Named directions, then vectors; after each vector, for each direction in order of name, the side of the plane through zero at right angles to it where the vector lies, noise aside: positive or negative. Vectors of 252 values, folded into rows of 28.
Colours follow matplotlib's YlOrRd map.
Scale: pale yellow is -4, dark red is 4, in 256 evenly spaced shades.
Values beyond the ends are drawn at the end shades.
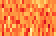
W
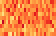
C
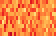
negative, negative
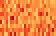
negative, positive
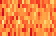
negative, negative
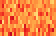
negative, positive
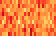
negative, negative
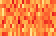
positive, positive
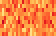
positive, positive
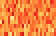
positive, negative
